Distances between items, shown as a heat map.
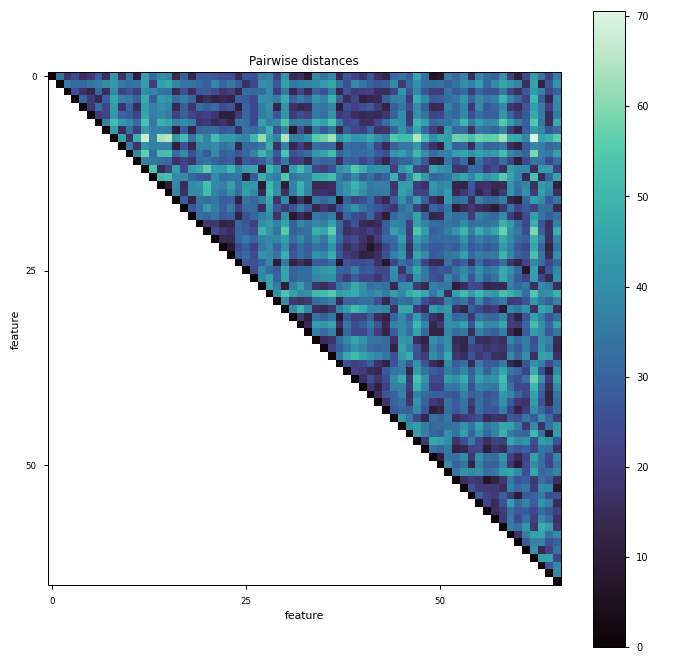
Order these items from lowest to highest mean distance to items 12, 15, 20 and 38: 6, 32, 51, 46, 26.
46, 26, 6, 51, 32
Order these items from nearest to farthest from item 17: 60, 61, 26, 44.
44, 60, 61, 26
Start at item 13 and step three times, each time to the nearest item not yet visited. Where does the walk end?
63
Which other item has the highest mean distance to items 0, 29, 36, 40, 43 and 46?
8
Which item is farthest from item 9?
28
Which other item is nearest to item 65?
53
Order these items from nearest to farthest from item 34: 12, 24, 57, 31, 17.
17, 57, 12, 24, 31
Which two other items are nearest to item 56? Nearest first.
52, 48
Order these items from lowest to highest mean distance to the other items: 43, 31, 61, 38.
43, 31, 61, 38
